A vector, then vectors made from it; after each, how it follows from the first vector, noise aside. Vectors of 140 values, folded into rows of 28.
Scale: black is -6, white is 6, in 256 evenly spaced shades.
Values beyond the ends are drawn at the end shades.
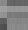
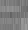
wrapped around, negated, shrunk.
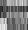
negated, scaled up.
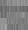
negated, shrunk.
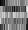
wrapped around, scaled up.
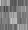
wrapped around, negated.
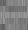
wrapped around, shrunk.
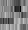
wrapped around, scaled up.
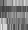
negated, scaled up.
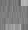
reversed, negated, partly zeroed.
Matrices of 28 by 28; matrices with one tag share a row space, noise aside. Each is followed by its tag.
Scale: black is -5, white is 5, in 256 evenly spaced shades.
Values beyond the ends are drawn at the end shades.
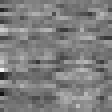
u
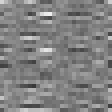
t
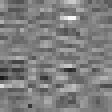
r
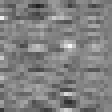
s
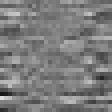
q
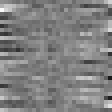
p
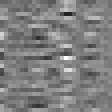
s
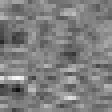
r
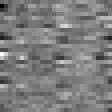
u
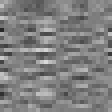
t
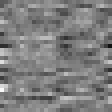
u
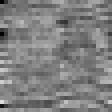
u
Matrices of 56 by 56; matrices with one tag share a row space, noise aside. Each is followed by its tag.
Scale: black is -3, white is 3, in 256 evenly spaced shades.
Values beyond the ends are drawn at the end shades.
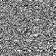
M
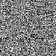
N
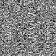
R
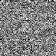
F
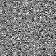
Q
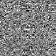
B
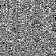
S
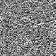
M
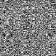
B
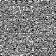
F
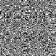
B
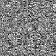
R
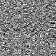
B
